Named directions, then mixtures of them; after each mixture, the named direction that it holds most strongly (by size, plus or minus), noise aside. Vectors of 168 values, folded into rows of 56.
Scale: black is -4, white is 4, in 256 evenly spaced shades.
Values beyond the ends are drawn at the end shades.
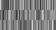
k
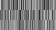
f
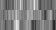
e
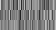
f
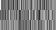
f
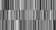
k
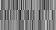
f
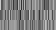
f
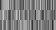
k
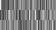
k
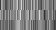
f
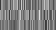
f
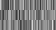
k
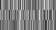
f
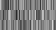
k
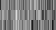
k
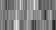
e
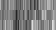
e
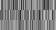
f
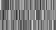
k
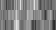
e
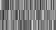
k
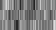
e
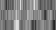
e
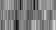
e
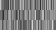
k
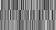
f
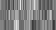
e
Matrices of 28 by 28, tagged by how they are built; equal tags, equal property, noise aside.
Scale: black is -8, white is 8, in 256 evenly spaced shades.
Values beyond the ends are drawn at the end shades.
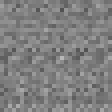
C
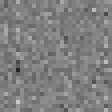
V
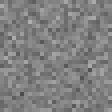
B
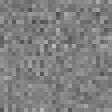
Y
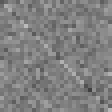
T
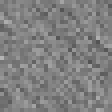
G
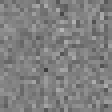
V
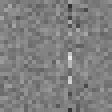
V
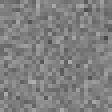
B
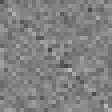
T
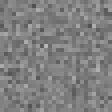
B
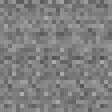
C
